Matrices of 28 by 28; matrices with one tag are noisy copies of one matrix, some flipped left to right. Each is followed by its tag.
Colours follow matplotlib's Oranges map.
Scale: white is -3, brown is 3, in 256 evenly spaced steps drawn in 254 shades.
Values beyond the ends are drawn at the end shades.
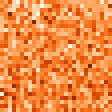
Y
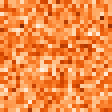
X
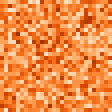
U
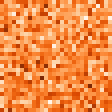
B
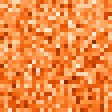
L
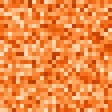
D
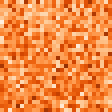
B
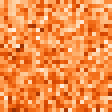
L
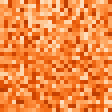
B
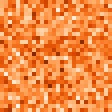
X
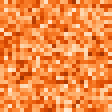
D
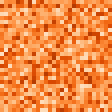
D
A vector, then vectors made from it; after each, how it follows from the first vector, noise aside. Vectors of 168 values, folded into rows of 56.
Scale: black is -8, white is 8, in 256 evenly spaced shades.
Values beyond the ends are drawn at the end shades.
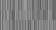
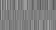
partly zeroed.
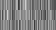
scaled up.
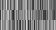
scaled up.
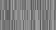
wrapped around, negated.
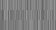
reversed, shrunk.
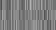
wrapped around.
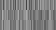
wrapped around.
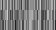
reversed, scaled up.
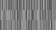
wrapped around, negated.
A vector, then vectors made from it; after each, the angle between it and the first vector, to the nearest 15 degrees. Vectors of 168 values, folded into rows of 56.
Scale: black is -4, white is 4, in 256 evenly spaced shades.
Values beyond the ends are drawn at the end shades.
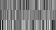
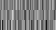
75 degrees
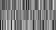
45 degrees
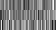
45 degrees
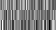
150 degrees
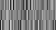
75 degrees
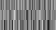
105 degrees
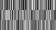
75 degrees
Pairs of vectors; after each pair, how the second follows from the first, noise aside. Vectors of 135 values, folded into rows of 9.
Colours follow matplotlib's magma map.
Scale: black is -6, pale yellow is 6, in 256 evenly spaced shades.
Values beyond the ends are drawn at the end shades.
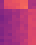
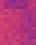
negated, shrunk.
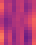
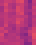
wrapped around, negated, shrunk.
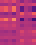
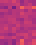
wrapped around, negated, shrunk.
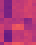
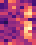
wrapped around, negated, scaled up.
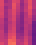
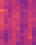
reversed, negated, shrunk.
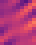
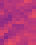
reversed, negated, shrunk.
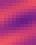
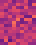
sign-scrambled.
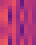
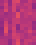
wrapped around, negated, shrunk.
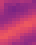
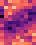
wrapped around, negated, scaled up.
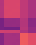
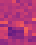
wrapped around, negated, partly zeroed.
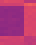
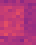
negated, shrunk.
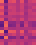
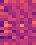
sign-scrambled.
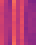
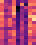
wrapped around, negated, scaled up.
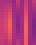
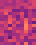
sign-scrambled.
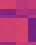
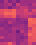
negated.
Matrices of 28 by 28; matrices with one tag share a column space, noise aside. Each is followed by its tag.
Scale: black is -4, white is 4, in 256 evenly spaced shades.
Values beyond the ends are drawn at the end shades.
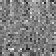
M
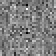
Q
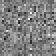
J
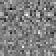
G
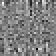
M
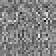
J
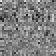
G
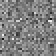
J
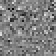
G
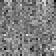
M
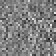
J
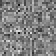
Q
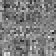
Q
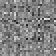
J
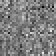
Q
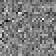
J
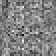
Q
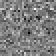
G
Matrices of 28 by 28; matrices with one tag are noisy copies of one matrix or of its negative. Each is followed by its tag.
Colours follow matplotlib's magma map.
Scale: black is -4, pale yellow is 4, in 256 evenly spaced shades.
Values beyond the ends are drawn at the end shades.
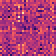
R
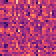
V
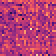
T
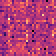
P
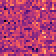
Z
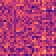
Z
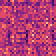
P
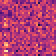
V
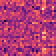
Z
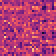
Z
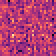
P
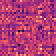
R
